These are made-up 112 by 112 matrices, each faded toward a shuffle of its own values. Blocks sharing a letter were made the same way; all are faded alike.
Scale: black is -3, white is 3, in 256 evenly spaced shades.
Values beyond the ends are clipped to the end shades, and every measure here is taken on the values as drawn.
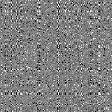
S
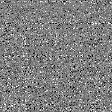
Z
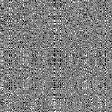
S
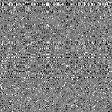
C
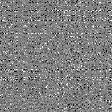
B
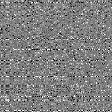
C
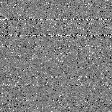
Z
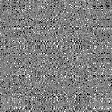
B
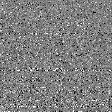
Z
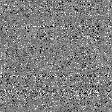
Z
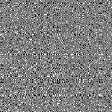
B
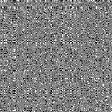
S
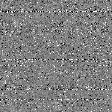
Z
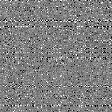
C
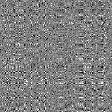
S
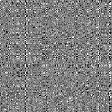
S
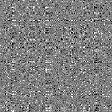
B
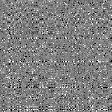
B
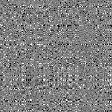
B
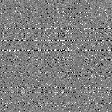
C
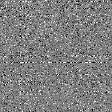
Z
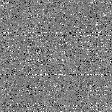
Z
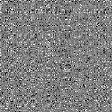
B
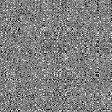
B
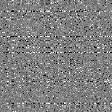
C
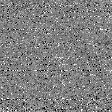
Z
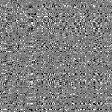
C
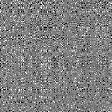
B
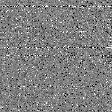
Z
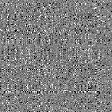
B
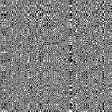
S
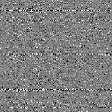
C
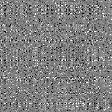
B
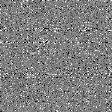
Z
